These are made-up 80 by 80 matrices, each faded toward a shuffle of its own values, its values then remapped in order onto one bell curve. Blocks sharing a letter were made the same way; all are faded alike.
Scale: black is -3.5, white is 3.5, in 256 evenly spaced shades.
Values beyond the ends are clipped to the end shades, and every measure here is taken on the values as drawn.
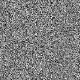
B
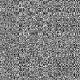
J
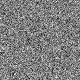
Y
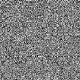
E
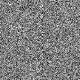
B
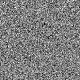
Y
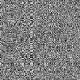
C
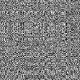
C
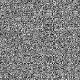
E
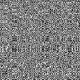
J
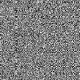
E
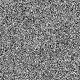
Y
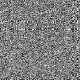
E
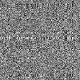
E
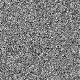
Y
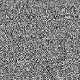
E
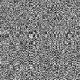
C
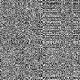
C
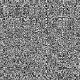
E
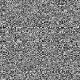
E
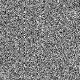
B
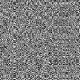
J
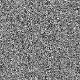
B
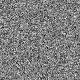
Y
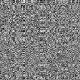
C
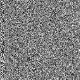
B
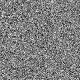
Y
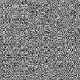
J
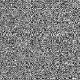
E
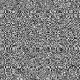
C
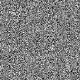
B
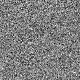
Y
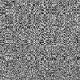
C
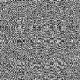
C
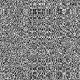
C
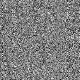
B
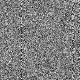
B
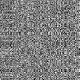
J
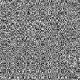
J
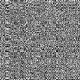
C
